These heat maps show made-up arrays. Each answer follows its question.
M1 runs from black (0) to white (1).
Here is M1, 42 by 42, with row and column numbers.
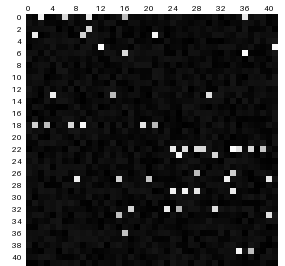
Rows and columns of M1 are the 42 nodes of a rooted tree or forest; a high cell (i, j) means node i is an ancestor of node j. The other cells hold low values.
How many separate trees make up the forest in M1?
9
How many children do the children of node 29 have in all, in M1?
2
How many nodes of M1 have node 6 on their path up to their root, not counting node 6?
2
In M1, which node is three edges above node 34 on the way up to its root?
22
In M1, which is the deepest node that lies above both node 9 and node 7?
18
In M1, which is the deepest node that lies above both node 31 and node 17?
32
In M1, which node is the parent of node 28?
26
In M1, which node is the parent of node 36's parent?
0
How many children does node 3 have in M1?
3
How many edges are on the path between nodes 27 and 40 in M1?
2
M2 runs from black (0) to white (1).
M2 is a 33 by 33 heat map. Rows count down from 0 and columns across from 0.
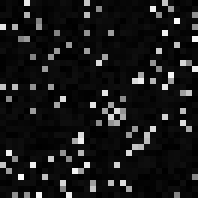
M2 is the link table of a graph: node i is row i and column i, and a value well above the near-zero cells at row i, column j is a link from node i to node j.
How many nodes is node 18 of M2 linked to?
5
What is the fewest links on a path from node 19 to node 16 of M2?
2
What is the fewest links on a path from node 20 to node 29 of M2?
6
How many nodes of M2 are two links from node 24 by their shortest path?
3
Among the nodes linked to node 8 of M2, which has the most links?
node 14
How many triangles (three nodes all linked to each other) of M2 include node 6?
1
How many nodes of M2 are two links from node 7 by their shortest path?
3
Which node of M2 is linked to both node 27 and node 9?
node 5
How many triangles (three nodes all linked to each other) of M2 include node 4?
2
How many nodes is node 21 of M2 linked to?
3
